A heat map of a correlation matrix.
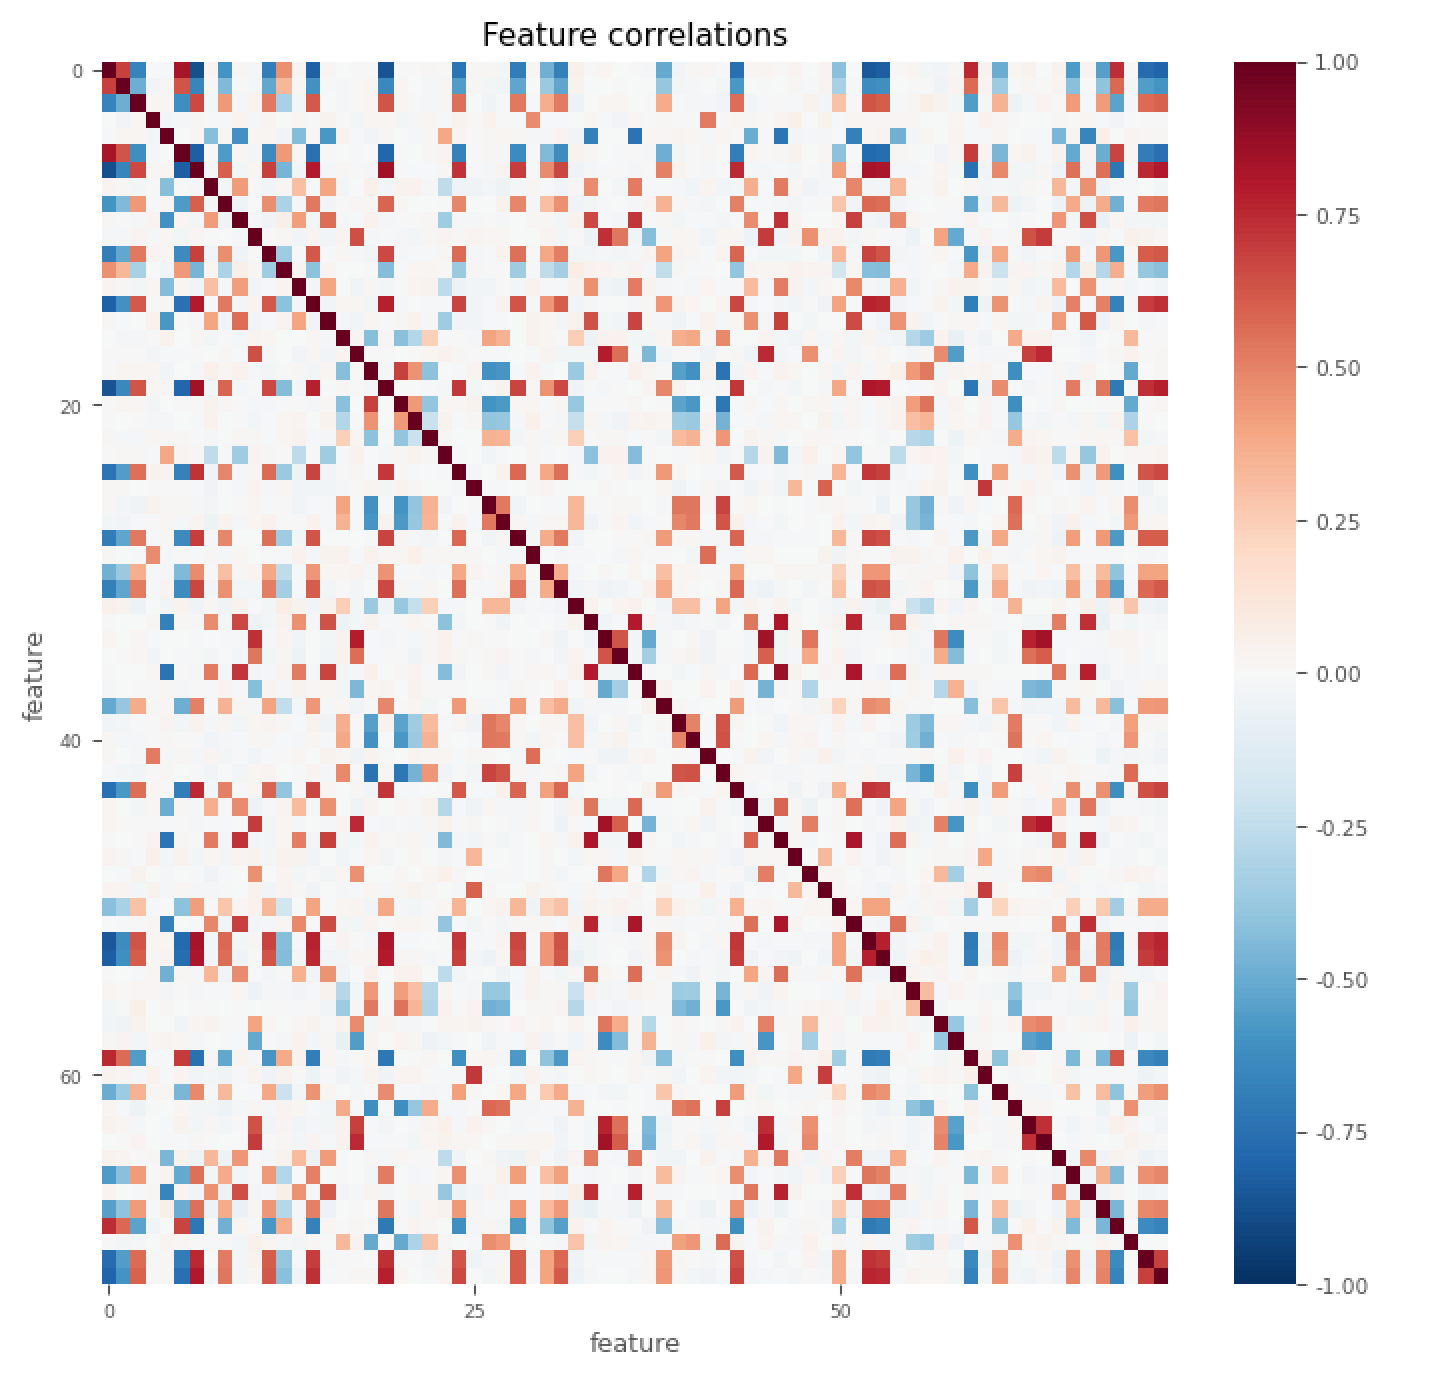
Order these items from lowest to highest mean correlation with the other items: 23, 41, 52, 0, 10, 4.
0, 4, 23, 41, 10, 52
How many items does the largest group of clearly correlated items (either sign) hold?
26
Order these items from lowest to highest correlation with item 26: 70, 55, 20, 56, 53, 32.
20, 56, 55, 53, 32, 70
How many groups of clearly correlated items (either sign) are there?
6
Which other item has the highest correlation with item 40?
42
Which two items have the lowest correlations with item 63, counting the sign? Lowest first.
58, 37
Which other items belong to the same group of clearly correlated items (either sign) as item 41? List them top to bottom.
3, 29
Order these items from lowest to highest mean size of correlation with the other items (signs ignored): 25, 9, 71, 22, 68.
25, 22, 9, 68, 71
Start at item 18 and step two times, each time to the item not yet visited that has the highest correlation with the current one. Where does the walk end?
56
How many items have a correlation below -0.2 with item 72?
6
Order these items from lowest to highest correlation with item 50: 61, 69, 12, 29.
69, 12, 29, 61
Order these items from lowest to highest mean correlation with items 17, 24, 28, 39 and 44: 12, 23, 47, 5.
5, 12, 23, 47
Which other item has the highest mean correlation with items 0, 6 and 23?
4
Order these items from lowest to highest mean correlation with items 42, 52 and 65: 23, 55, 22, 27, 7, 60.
55, 23, 60, 7, 22, 27
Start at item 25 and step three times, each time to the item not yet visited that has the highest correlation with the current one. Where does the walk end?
47
